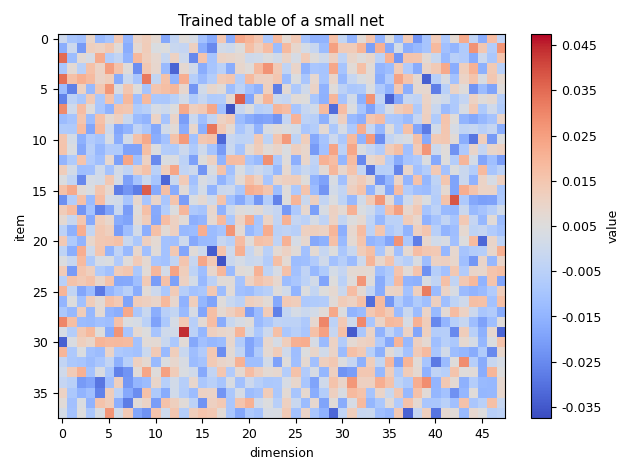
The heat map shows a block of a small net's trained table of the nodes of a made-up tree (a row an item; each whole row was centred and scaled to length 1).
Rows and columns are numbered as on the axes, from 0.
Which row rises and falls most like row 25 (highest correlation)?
31
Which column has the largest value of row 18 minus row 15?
8
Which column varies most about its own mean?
0
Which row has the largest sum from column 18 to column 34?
1
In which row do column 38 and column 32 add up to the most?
28
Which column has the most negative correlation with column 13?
34
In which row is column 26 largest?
30
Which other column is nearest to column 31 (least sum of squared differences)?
26
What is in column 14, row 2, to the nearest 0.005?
-0.025
